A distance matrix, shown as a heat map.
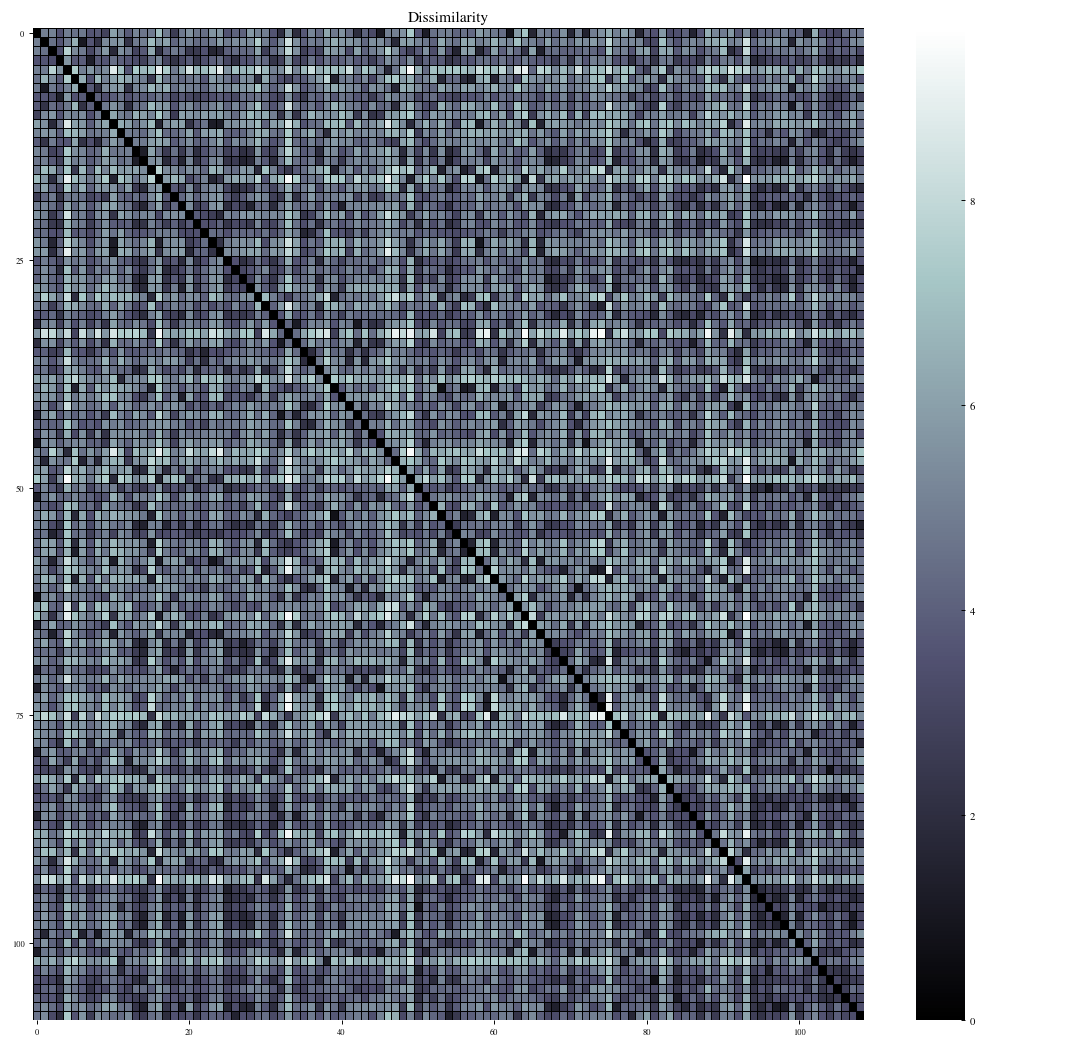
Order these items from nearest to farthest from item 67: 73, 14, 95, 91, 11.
14, 95, 73, 11, 91
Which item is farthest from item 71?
4
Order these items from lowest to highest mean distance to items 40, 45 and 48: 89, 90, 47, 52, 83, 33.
89, 52, 83, 90, 47, 33
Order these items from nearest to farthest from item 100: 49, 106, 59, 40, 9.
40, 106, 59, 9, 49
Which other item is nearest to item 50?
96
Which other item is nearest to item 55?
2
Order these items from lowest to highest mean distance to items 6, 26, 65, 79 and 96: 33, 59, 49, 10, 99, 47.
99, 47, 59, 10, 33, 49
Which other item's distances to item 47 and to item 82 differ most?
75
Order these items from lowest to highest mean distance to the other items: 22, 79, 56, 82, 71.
22, 79, 56, 71, 82
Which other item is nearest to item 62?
0
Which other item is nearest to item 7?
3
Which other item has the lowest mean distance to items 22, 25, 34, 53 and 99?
94
